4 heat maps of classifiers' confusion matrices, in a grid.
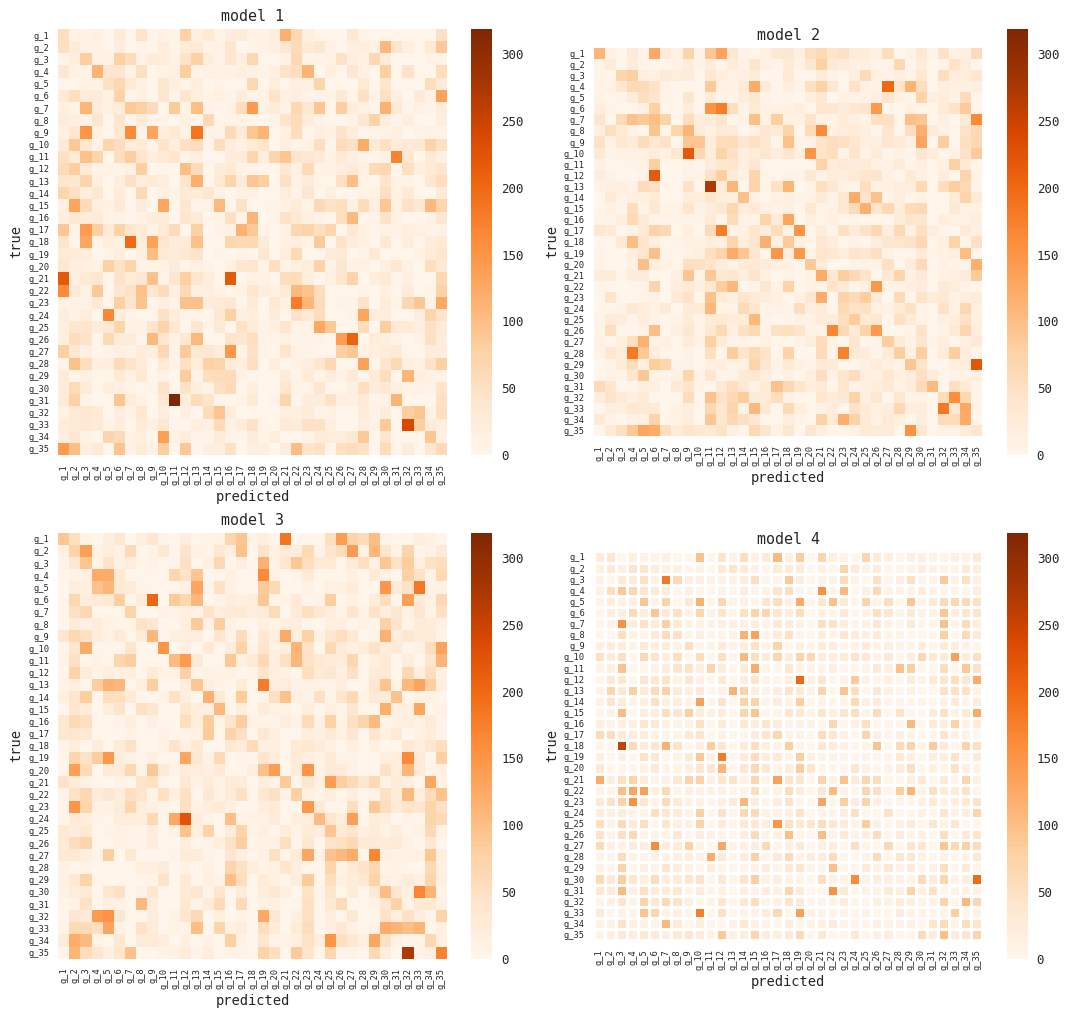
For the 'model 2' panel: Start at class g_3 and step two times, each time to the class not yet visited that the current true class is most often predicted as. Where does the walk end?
g_27
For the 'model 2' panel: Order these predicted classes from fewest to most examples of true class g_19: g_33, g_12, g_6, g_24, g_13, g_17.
g_33, g_24, g_12, g_6, g_13, g_17
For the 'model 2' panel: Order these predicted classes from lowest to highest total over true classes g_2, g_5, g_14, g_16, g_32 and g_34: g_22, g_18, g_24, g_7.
g_7, g_22, g_18, g_24
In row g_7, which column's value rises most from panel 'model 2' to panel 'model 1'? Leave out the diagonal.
g_18
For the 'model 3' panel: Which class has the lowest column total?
g_18
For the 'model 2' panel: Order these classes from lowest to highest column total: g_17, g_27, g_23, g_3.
g_3, g_17, g_27, g_23
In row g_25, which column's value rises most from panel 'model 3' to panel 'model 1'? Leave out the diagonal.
g_24
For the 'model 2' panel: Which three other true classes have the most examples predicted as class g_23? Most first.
g_28, g_34, g_21
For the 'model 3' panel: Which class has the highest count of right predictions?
g_35
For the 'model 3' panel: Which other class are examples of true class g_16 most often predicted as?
g_29
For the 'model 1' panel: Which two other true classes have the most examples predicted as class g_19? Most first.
g_9, g_13
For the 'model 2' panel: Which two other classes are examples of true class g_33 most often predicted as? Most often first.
g_32, g_34
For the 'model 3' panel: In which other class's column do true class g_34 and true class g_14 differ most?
g_25
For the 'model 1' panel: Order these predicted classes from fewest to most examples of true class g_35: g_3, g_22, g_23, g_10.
g_3, g_23, g_10, g_22
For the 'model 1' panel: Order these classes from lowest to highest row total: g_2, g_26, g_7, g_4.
g_2, g_4, g_26, g_7
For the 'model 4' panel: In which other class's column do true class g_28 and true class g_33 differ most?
g_10
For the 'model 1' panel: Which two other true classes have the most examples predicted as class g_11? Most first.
g_31, g_7
